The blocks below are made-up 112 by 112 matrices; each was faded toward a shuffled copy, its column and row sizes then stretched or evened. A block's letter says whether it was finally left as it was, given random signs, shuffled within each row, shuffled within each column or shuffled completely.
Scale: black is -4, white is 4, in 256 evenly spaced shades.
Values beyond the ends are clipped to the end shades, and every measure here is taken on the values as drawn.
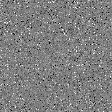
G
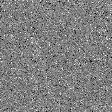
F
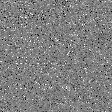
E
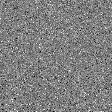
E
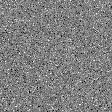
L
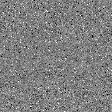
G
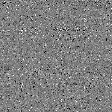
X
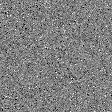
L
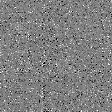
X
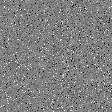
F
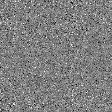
G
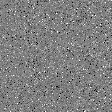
F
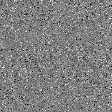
X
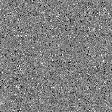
X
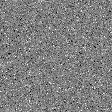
L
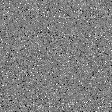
E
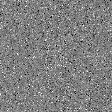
F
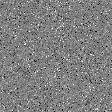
F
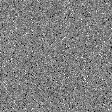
F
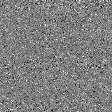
E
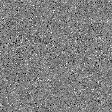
G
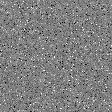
L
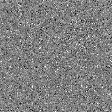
X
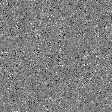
G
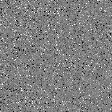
X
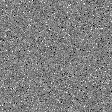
L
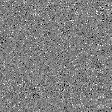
X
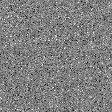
E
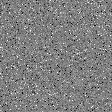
L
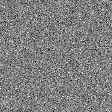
E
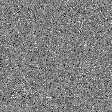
E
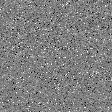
E
